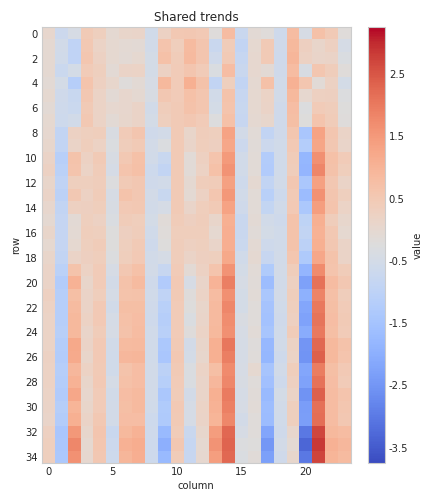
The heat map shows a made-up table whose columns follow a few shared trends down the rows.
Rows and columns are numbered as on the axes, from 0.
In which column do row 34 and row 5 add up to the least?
20
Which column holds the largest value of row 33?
21
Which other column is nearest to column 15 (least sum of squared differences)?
18
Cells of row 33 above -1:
20
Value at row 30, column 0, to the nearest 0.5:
0
